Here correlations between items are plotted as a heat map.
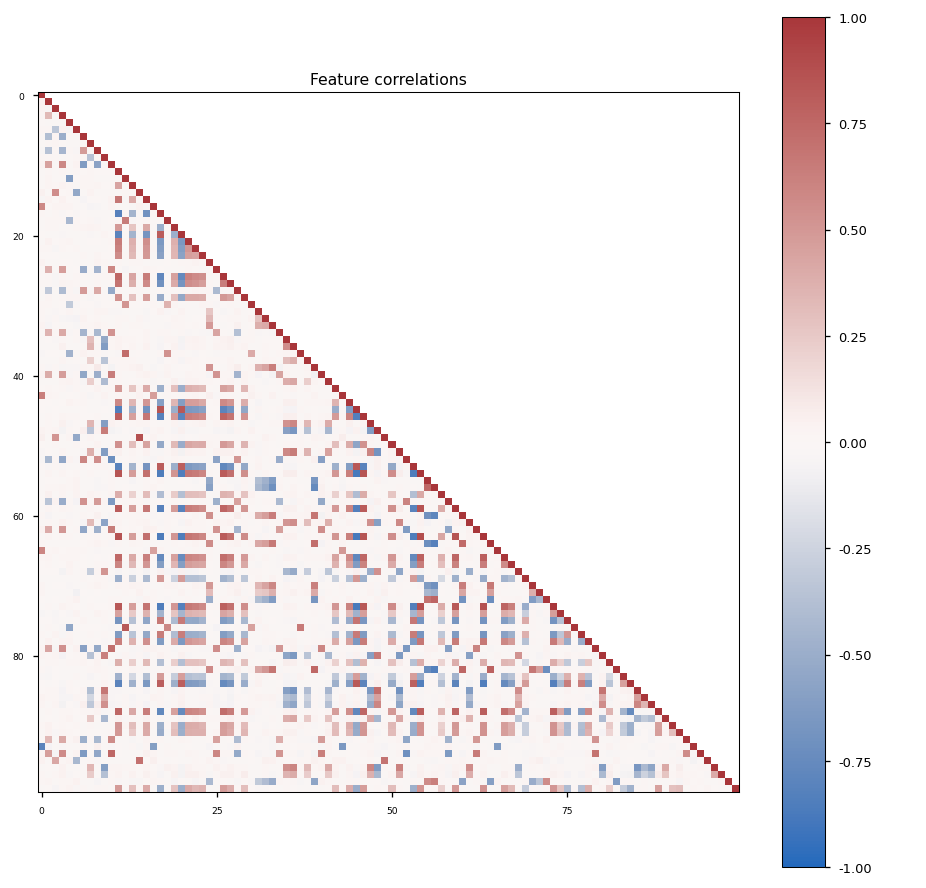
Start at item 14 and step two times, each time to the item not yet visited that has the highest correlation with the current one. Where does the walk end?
95
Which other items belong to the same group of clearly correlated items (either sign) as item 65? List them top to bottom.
0, 16, 43, 93
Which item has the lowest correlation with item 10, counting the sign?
52
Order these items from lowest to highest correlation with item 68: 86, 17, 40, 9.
40, 17, 86, 9
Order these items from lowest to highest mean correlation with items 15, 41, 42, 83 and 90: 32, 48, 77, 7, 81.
77, 48, 32, 7, 81
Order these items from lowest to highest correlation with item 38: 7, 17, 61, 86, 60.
86, 17, 60, 7, 61
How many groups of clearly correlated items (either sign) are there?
7
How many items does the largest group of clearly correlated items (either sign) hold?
37
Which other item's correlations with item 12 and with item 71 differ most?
76
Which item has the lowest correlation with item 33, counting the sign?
56
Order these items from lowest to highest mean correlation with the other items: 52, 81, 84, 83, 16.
84, 83, 52, 16, 81
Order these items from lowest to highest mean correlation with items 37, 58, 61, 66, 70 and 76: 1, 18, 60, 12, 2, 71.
1, 2, 71, 60, 18, 12
